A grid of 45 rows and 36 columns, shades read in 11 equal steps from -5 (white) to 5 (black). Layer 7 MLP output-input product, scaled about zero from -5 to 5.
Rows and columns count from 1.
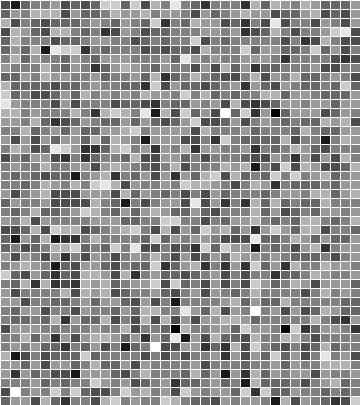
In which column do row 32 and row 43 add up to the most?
25
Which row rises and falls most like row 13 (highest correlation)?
8
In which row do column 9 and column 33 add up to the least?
40
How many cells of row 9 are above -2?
31
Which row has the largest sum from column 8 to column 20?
12
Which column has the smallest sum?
11
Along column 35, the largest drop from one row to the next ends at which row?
4
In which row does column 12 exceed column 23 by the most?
36
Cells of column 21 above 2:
3
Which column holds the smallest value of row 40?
33
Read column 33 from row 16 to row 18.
4 2 -1
